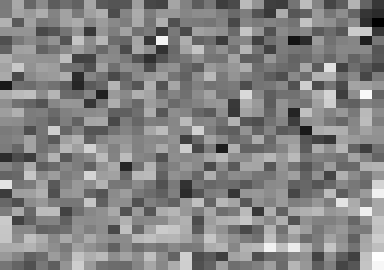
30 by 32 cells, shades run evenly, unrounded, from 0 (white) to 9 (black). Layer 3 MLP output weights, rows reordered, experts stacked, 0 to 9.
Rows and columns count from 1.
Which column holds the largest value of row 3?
32
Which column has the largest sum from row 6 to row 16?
25
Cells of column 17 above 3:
27
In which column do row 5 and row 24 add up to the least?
14
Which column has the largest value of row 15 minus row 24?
26
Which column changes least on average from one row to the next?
15
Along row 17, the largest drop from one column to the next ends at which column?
20
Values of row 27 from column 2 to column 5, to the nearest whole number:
4 2 3 4
